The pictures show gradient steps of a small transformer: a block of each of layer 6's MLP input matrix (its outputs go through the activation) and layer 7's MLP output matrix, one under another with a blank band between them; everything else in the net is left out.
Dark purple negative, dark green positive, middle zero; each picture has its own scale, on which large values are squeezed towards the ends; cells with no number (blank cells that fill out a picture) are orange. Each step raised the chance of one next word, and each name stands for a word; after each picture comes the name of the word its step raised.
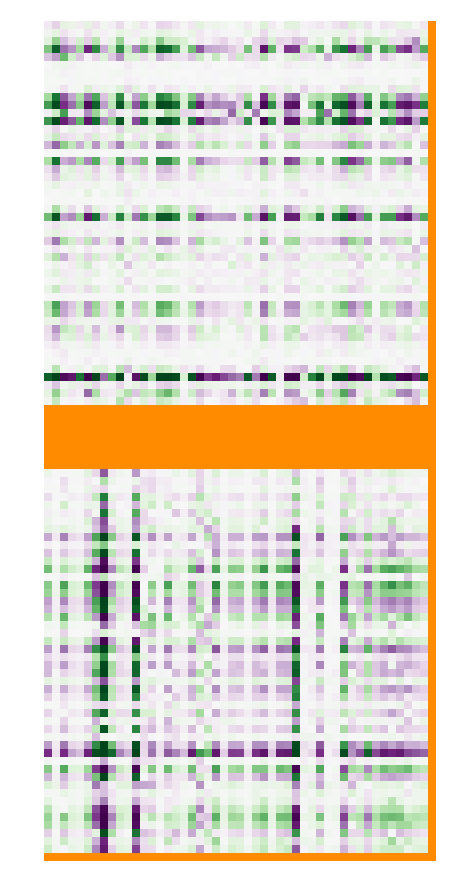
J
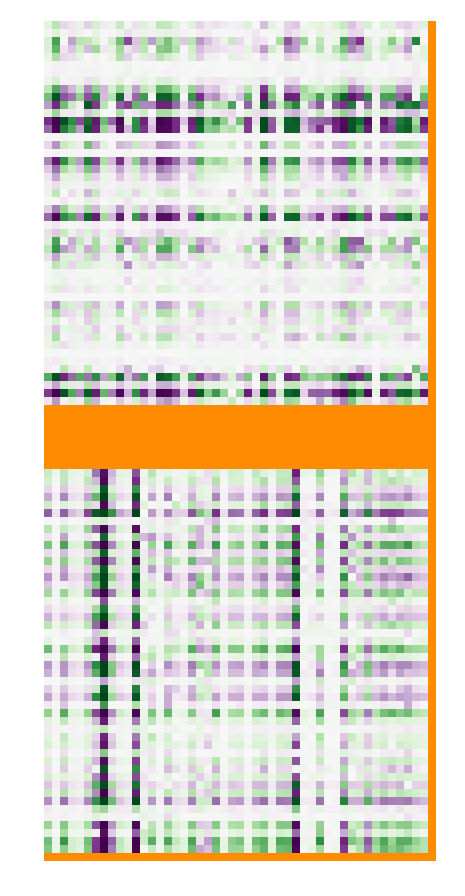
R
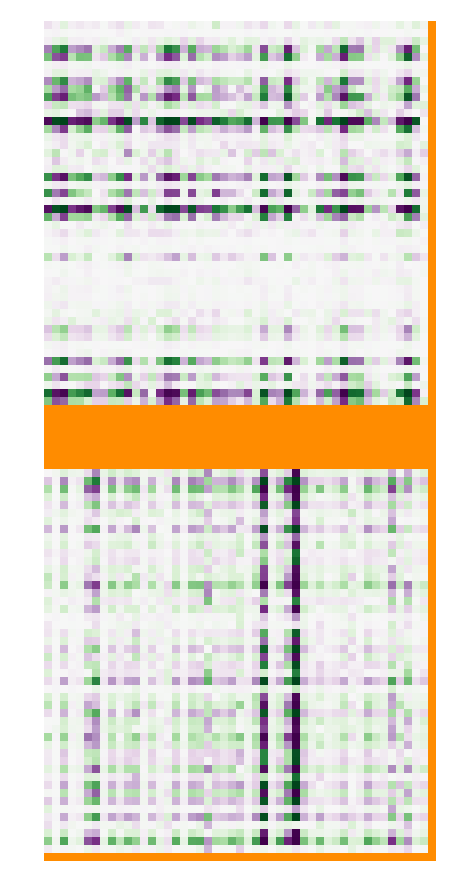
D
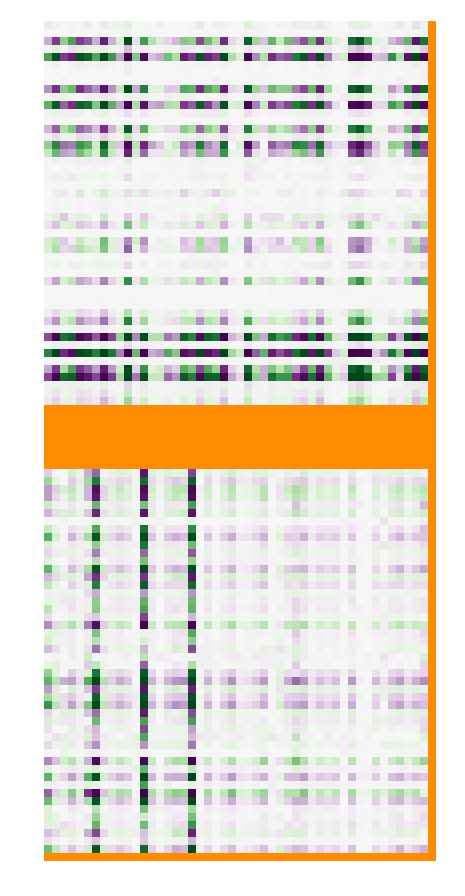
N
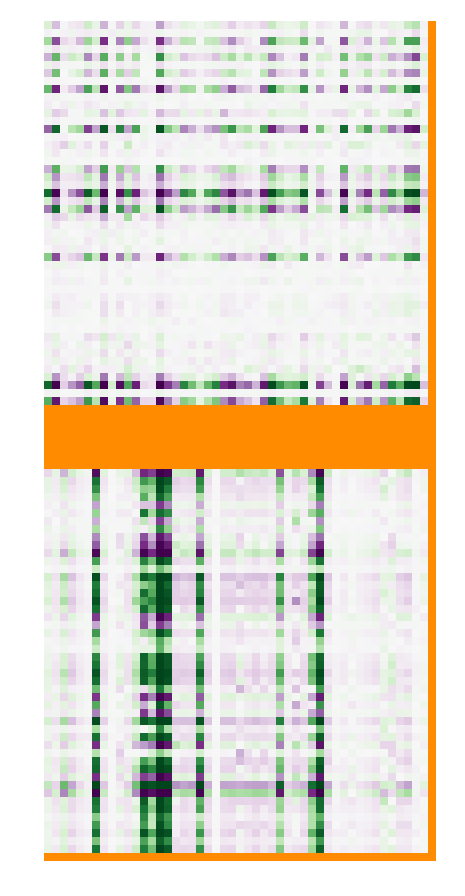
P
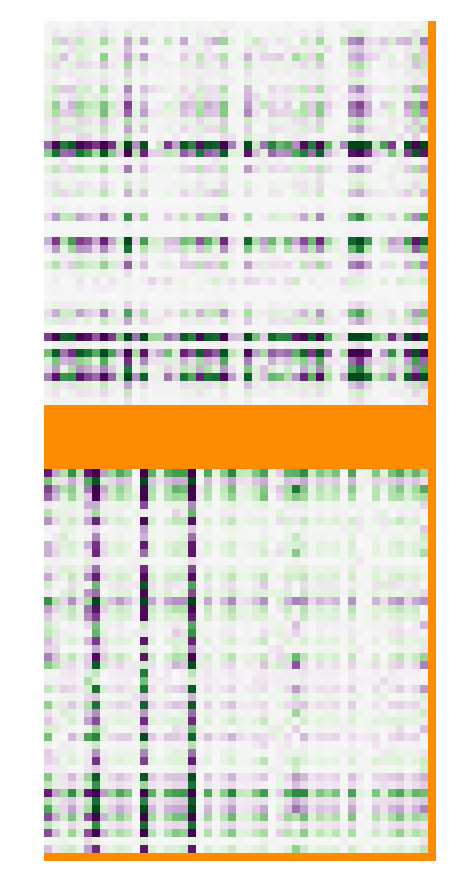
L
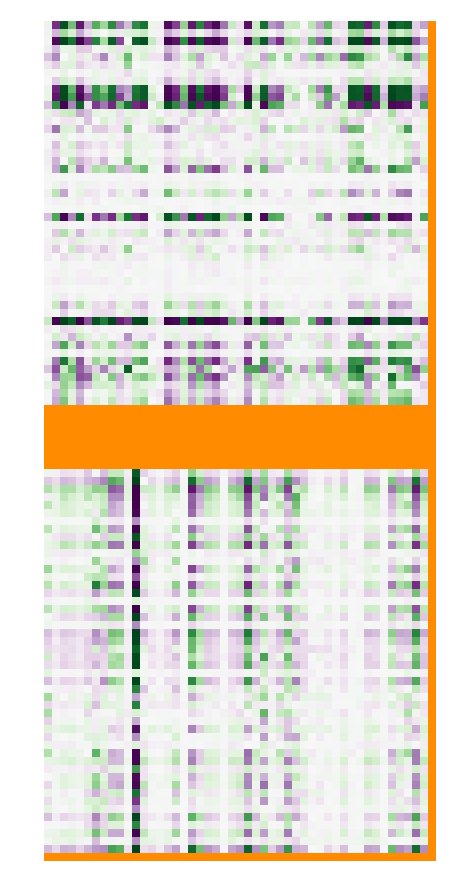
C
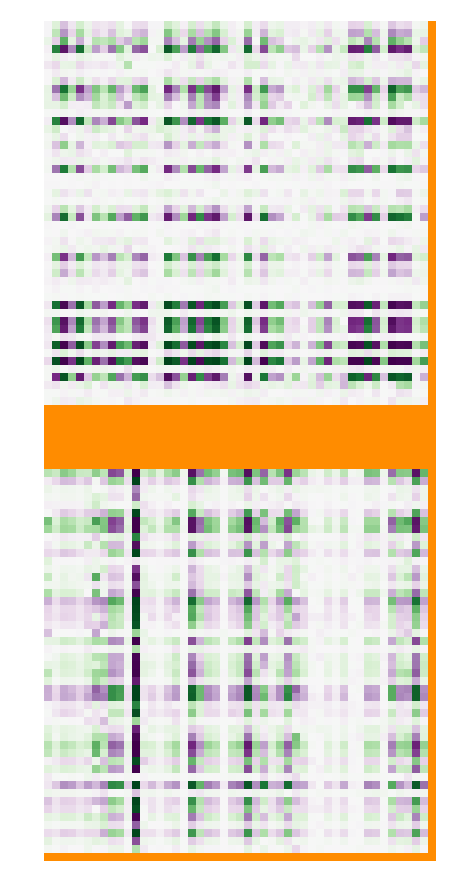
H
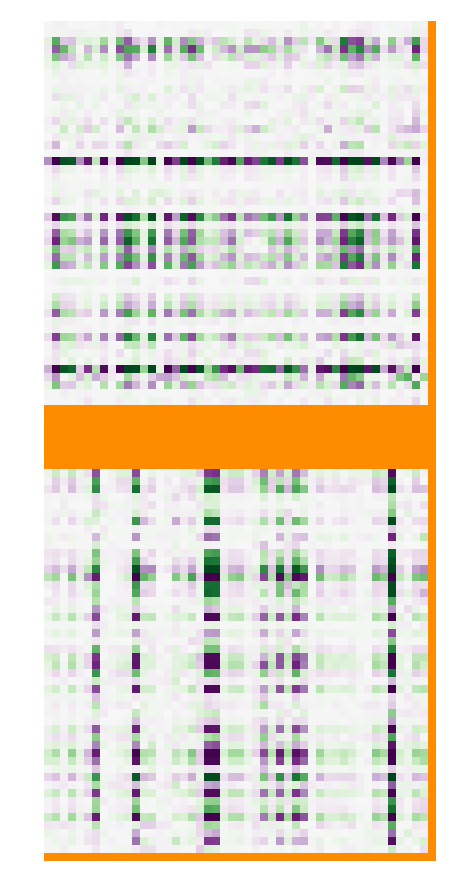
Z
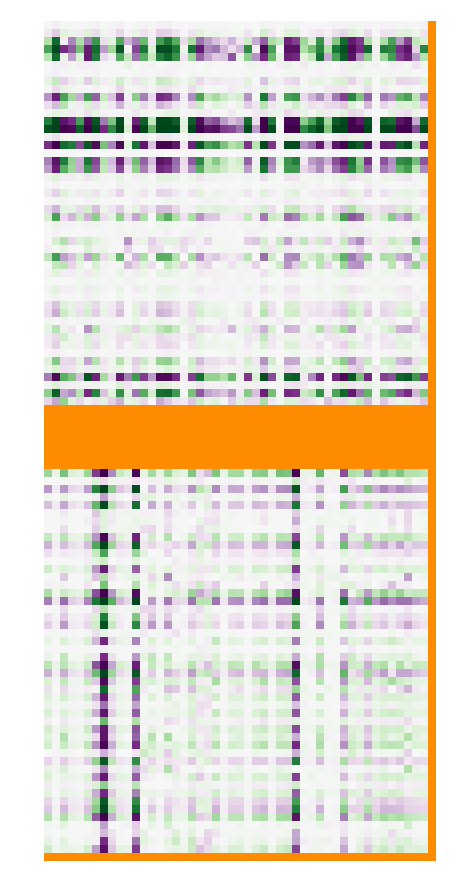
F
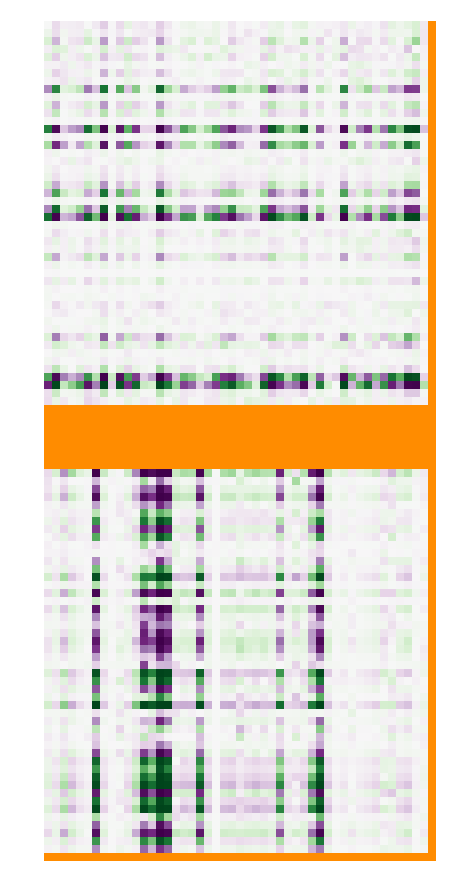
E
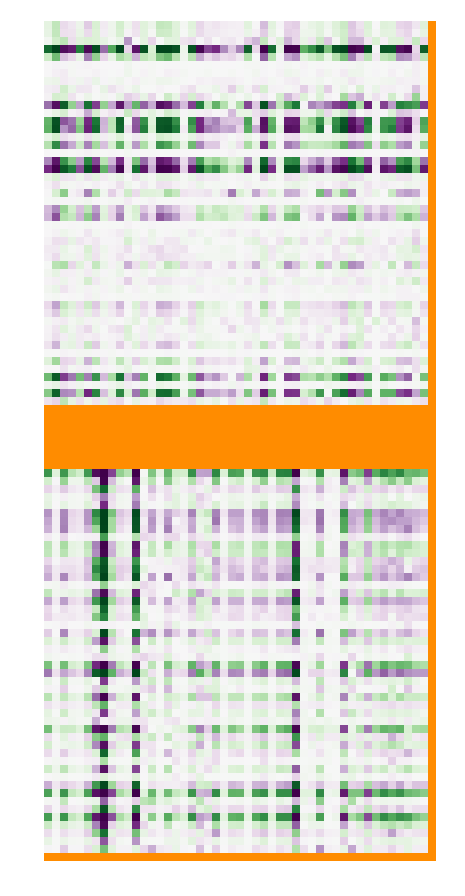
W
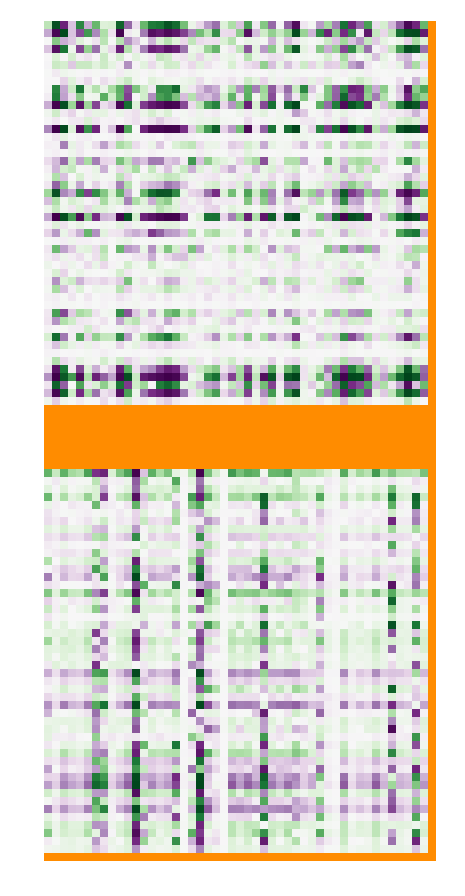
E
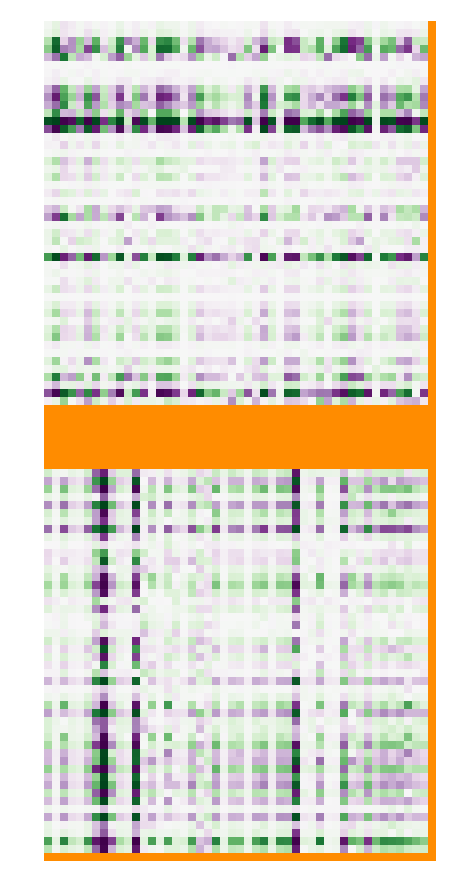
D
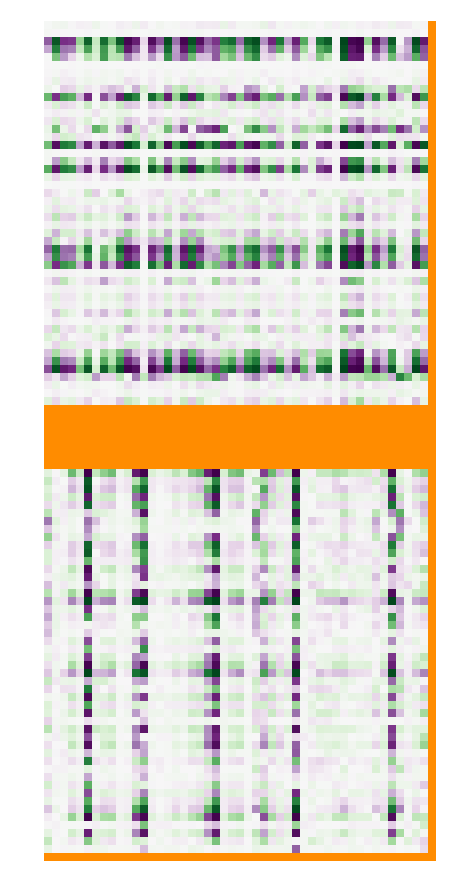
F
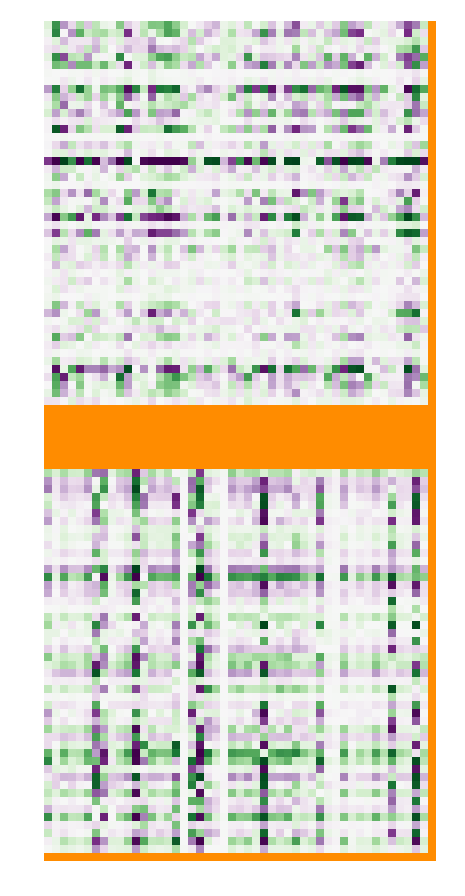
Z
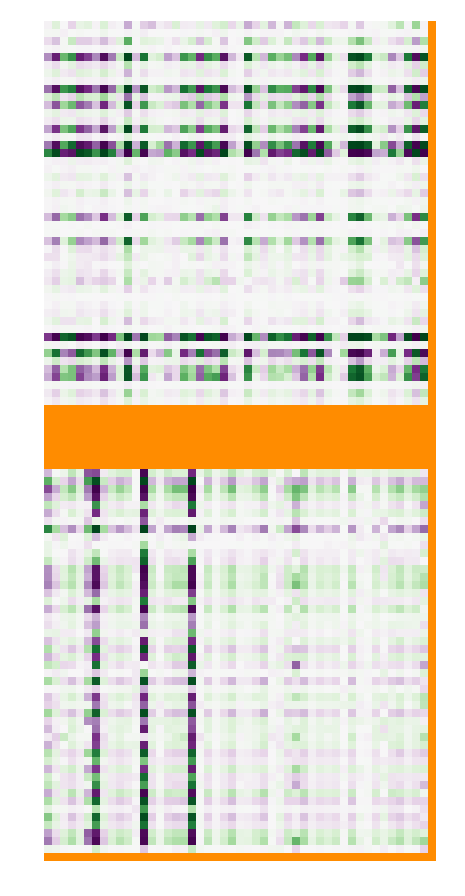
D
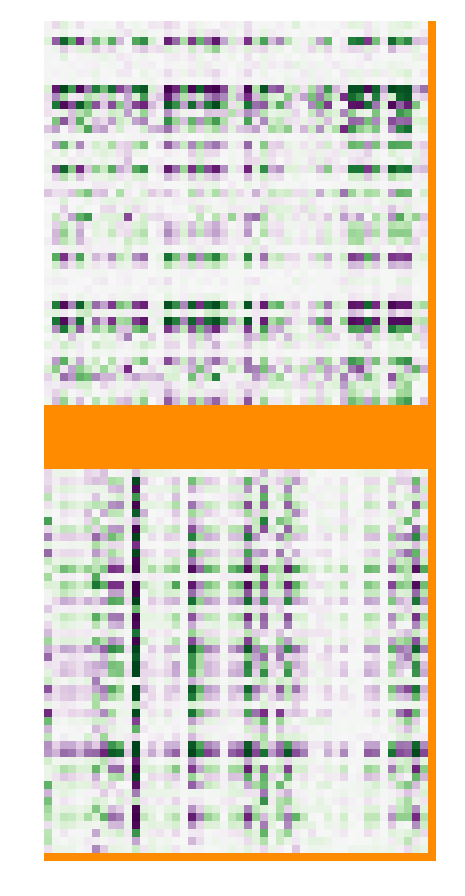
J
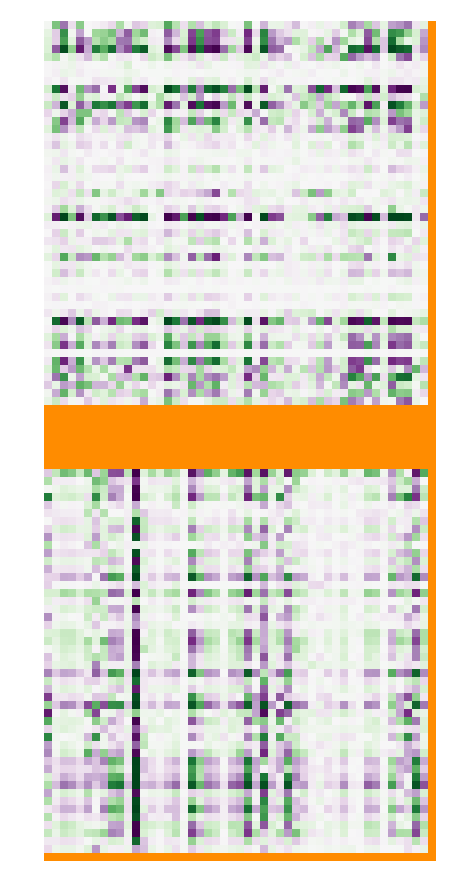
E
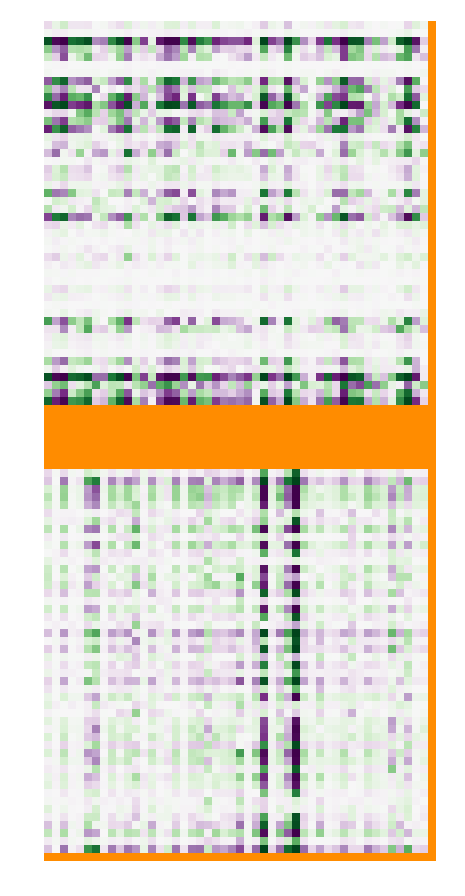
C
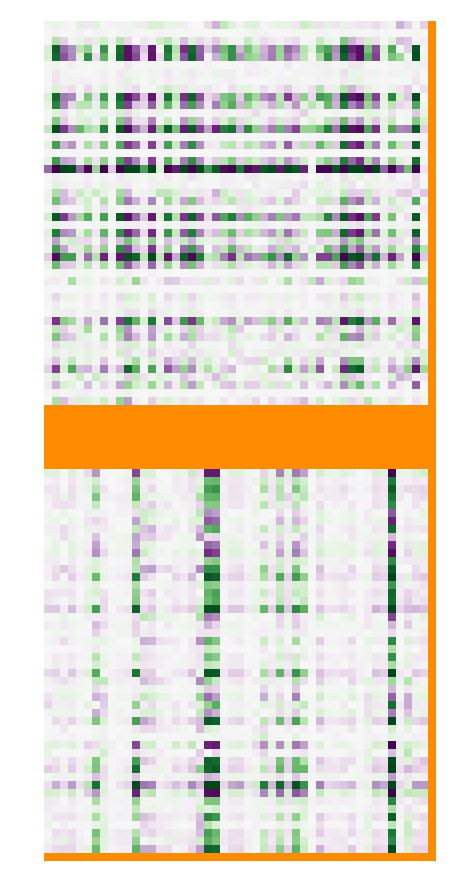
P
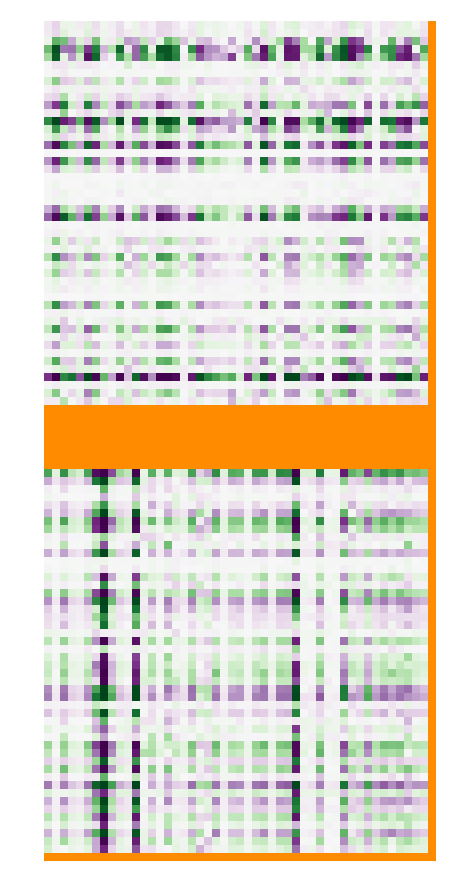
H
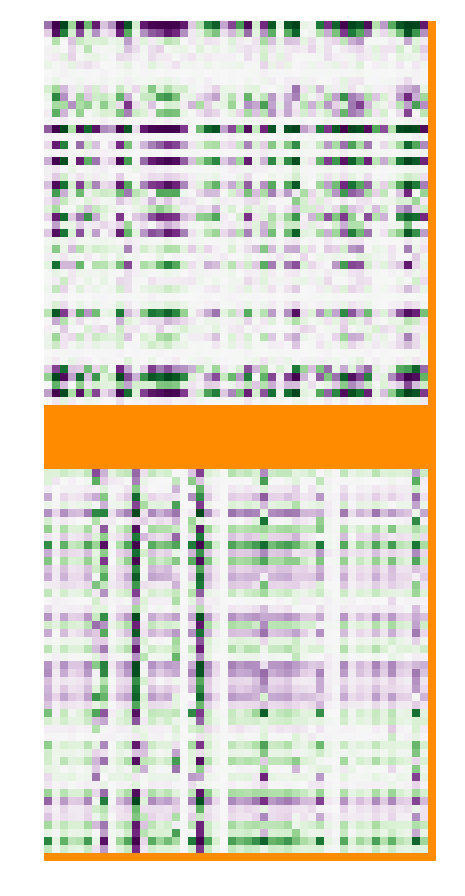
R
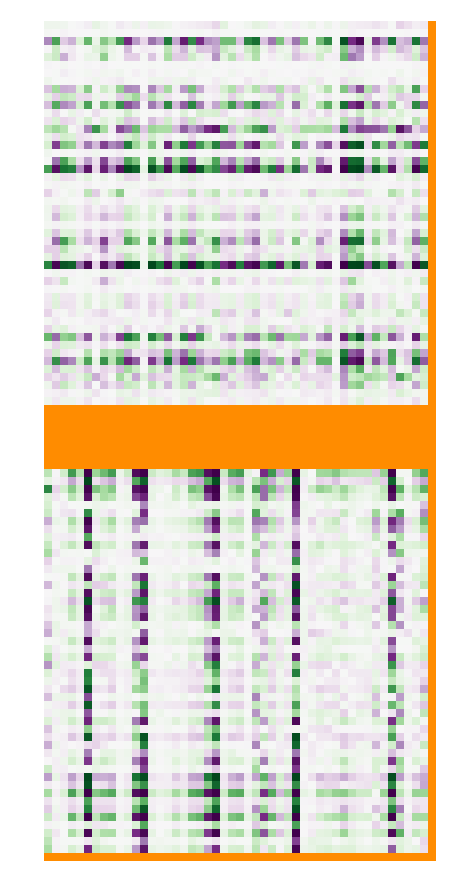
L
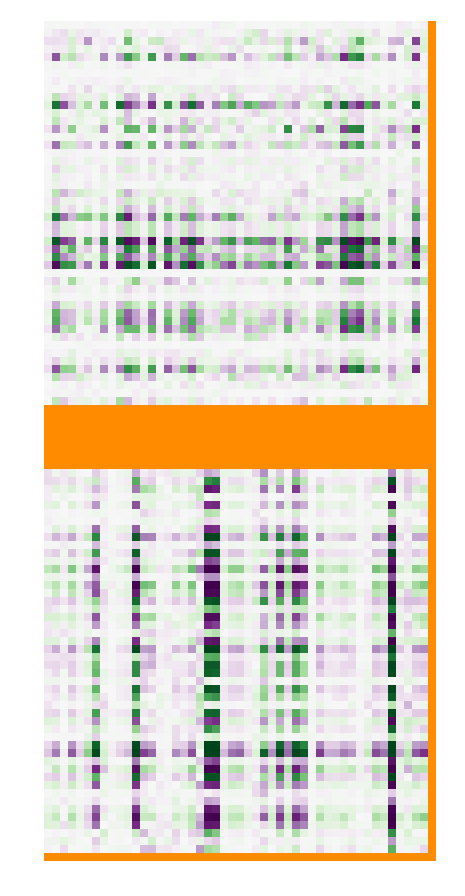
J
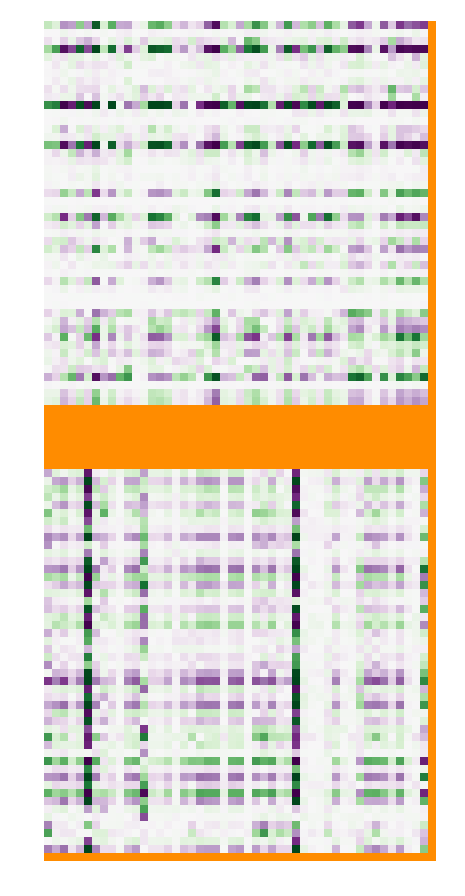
N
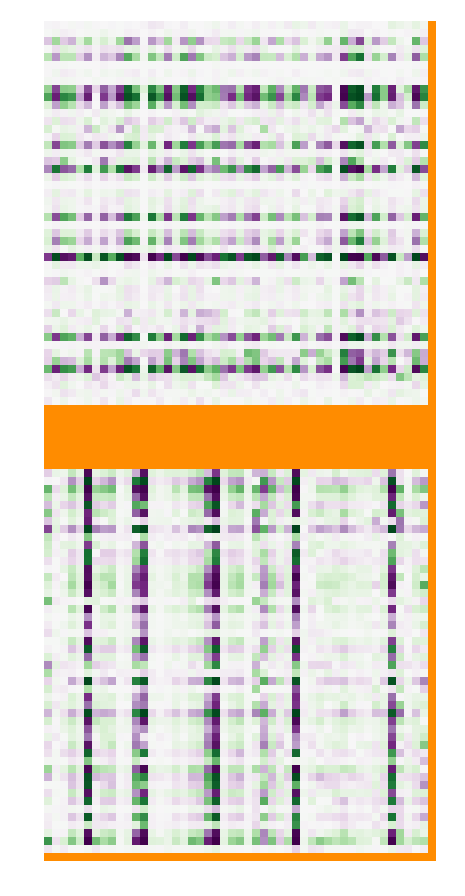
D
